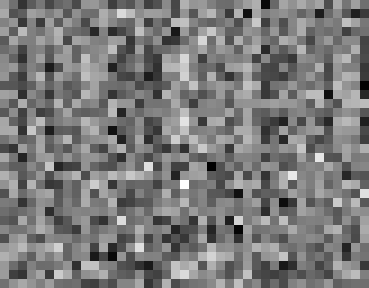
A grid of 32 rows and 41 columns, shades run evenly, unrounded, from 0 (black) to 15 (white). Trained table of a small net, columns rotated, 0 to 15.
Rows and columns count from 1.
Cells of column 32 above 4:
27
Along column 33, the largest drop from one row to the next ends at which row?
21
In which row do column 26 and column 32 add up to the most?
29
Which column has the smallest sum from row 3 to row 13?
41
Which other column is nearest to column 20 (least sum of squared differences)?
39
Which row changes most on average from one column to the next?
25
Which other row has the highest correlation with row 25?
17
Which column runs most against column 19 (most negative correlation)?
23
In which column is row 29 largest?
24
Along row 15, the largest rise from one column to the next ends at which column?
4
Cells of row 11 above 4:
34
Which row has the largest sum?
12
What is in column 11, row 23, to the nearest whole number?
7
